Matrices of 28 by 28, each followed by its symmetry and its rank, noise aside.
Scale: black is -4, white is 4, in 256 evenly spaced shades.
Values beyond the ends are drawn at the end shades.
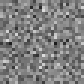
antisymmetric, rank eight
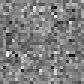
antisymmetric, rank eight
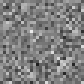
symmetric, rank eight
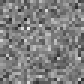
symmetric, rank eight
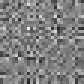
symmetric, rank four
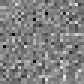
no symmetry, rank eight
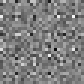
antisymmetric, rank four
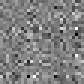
antisymmetric, rank six
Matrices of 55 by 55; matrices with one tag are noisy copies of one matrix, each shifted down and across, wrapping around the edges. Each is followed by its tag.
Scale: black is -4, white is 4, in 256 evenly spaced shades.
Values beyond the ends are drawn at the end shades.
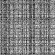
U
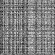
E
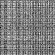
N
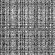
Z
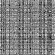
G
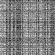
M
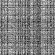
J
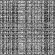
E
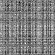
Z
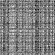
E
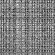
N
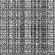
M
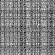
U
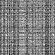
E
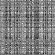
G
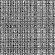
N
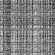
J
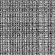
N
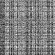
G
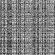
G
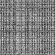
N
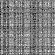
U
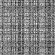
U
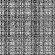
U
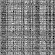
M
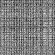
N
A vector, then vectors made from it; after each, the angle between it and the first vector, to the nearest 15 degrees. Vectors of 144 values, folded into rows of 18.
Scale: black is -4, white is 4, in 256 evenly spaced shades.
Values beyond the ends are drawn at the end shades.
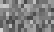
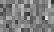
105 degrees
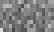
45 degrees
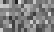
30 degrees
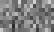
45 degrees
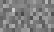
75 degrees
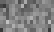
135 degrees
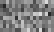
105 degrees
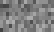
165 degrees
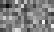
120 degrees
